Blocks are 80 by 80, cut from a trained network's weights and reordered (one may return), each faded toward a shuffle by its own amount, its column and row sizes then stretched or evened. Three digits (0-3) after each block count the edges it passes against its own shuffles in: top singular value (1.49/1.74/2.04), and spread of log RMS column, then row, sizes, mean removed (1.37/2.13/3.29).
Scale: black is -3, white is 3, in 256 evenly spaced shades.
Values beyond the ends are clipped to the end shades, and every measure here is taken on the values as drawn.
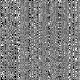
2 3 1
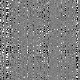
2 3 1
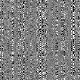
3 3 1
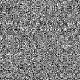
3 0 1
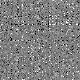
0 2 1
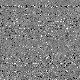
0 1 2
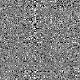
2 2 2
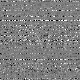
1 0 3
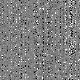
0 3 0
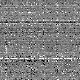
3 1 2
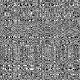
3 1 2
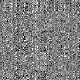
2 2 1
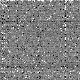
1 1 1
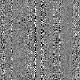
3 3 0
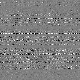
2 0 3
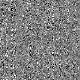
0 2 1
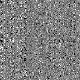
1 2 0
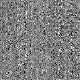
1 2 0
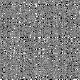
1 1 2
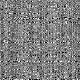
2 0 2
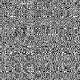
3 1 2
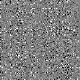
0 2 2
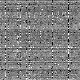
3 2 0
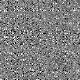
1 2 2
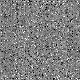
0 1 1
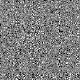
1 2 2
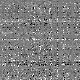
1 2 2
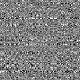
3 0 2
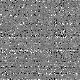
0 1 2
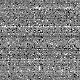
2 1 1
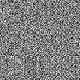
3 0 0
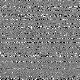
0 0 3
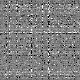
2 2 2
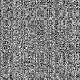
3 1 0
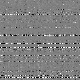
2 0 3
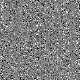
0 2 0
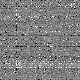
2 1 2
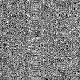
2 0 0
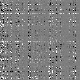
2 3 2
